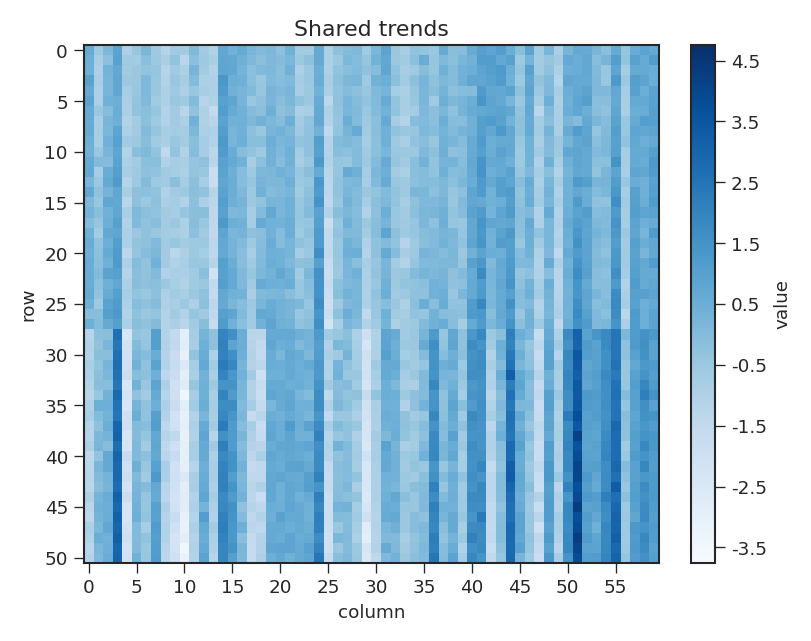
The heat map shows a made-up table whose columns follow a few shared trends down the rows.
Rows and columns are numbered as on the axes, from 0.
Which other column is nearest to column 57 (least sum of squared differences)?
52
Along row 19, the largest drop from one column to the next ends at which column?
25
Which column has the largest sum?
51
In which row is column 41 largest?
46
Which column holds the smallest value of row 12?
13
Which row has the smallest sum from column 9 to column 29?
36
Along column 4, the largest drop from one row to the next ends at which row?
28
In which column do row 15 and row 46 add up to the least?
10
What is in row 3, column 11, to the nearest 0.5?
0
